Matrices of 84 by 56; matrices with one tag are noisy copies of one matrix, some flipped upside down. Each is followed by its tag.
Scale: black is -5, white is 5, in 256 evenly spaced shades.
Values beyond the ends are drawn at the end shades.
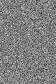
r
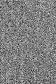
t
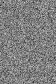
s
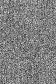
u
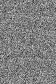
s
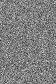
r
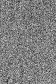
t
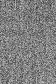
t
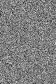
r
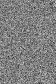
s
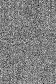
u
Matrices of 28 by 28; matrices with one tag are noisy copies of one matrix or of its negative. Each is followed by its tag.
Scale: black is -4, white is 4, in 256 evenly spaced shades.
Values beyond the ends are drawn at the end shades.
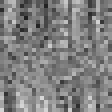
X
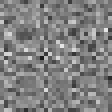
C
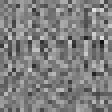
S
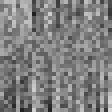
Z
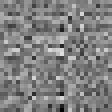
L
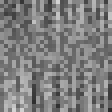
Z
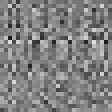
S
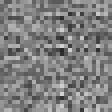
L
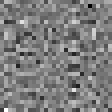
C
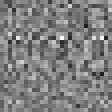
S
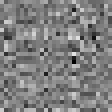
C
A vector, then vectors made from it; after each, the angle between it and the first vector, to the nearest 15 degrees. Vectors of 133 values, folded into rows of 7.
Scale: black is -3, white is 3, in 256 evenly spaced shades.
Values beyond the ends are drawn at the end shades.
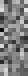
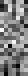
135 degrees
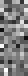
30 degrees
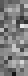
105 degrees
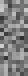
30 degrees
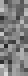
30 degrees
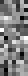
135 degrees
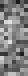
120 degrees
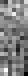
60 degrees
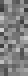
165 degrees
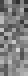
150 degrees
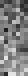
105 degrees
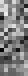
45 degrees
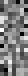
150 degrees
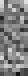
60 degrees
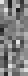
75 degrees
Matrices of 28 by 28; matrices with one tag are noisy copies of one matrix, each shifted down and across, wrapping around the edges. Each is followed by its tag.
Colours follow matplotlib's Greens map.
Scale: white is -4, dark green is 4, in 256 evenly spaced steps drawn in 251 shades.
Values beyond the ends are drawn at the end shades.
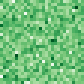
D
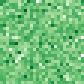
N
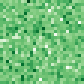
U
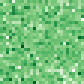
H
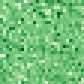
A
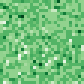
A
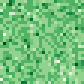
H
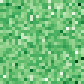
H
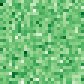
D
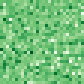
H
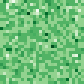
A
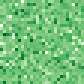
H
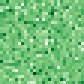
H
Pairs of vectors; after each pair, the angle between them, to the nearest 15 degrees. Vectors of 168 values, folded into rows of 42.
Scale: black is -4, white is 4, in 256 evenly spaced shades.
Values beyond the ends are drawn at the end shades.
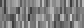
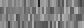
105 degrees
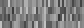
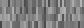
165 degrees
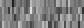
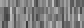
90 degrees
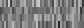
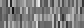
30 degrees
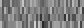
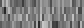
135 degrees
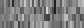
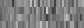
45 degrees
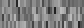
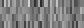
90 degrees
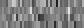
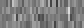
30 degrees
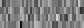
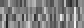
105 degrees
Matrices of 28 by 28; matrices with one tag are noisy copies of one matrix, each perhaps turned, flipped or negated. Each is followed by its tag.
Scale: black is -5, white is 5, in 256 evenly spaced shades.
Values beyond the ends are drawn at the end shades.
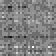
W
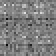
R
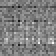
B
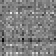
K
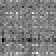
K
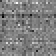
K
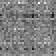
K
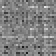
W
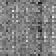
K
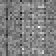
B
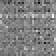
K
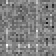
W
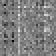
R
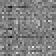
W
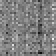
K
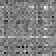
W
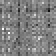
W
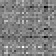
W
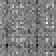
W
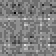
R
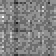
K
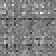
R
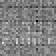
B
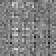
B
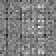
B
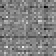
W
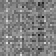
B
